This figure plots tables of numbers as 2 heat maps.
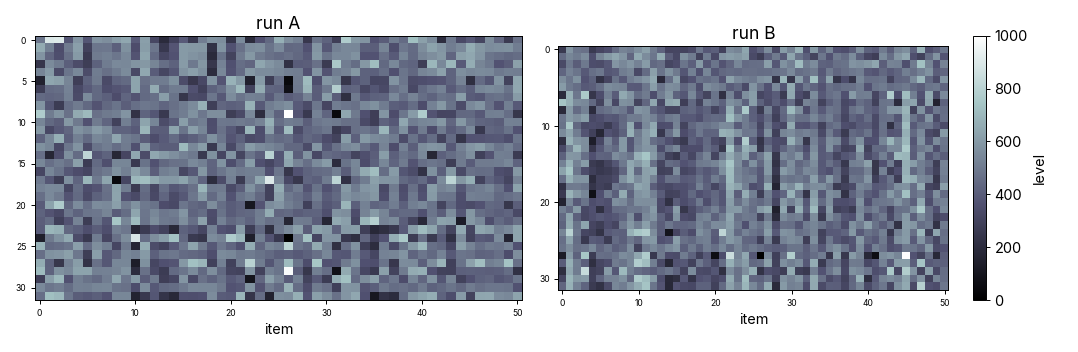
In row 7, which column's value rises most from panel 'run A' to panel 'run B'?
15
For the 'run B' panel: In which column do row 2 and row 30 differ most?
40
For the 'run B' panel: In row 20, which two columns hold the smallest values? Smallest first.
0, 14
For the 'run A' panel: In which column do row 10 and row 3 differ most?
35
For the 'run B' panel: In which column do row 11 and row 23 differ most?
3
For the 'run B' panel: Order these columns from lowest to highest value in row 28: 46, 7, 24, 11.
46, 7, 24, 11
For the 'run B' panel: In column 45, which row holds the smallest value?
2
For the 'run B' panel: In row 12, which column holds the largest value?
24
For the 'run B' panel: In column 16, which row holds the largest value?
1
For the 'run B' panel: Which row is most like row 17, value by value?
15
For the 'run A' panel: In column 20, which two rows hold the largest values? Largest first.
24, 5
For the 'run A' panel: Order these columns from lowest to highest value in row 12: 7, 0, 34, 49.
49, 0, 7, 34
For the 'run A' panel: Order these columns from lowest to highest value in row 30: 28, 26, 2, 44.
28, 44, 2, 26
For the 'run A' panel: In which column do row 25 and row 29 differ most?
22
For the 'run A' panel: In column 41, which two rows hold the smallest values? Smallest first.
14, 24
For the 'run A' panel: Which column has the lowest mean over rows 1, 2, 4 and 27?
18
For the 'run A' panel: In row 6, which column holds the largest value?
31
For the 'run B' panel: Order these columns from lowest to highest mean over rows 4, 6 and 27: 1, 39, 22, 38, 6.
6, 38, 39, 1, 22
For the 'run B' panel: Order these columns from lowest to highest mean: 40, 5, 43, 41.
5, 41, 40, 43
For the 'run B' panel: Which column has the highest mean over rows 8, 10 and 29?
45
